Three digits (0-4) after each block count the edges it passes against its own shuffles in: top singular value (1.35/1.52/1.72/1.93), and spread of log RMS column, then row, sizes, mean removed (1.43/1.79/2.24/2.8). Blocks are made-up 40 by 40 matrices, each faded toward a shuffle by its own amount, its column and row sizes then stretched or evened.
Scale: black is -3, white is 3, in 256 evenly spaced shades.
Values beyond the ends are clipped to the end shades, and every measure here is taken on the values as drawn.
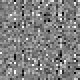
3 2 2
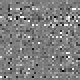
1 2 3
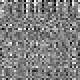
4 2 3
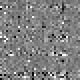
0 2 3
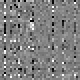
4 4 1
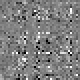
3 3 3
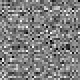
4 0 1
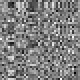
4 2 0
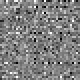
0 1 3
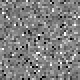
0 0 1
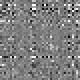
4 3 3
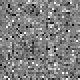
1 1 0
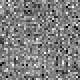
3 1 1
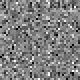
2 1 0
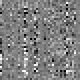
2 4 1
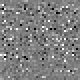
0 0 3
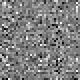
2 2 1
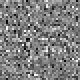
3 2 1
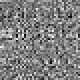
4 0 2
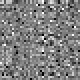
4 1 0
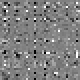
4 3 3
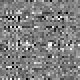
3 1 4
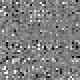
2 1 3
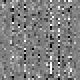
1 4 0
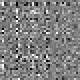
4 3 3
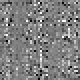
1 4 2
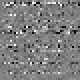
2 1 4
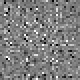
2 1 1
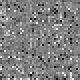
0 1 1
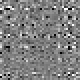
4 2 3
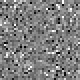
2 2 0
